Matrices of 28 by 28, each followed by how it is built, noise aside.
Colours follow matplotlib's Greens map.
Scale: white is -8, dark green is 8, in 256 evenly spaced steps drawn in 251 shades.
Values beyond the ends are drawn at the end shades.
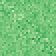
banded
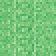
repeating rows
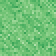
Toeplitz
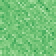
Toeplitz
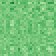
low rank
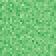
repeating rows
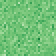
uneven columns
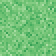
repeating rows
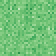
low rank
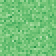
repeating rows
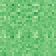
low rank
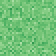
low rank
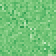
banded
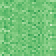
repeating rows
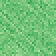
Toeplitz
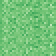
repeating rows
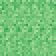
repeating columns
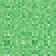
low rank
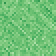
Toeplitz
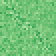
banded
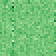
uneven columns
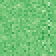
uneven columns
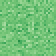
low rank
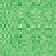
low rank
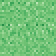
low rank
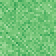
Toeplitz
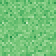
repeating columns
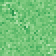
banded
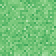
repeating columns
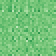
low rank
